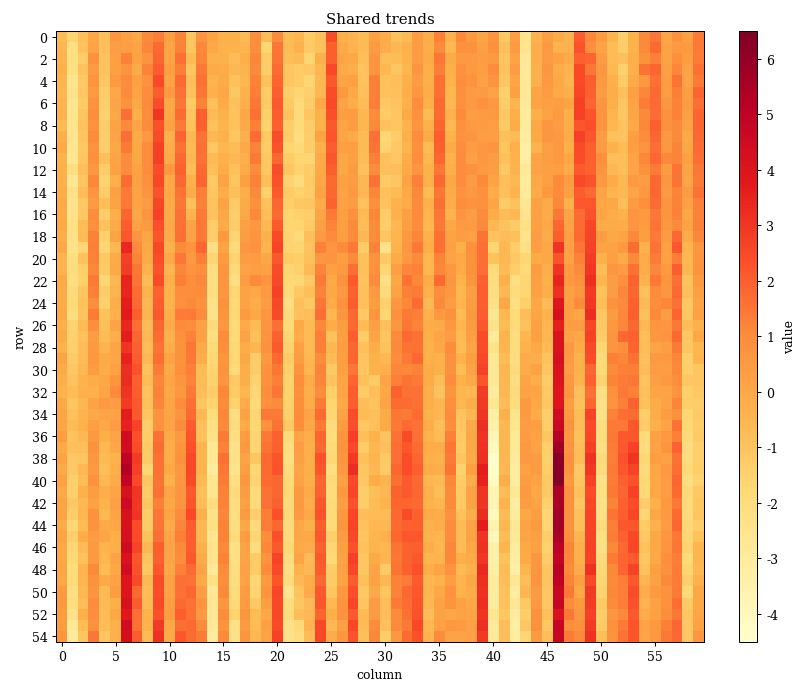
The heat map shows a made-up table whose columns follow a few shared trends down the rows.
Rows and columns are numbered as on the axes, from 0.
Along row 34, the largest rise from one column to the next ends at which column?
46
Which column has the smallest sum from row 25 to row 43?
40
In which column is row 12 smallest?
43
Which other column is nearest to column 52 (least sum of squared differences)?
12
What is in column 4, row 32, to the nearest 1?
0
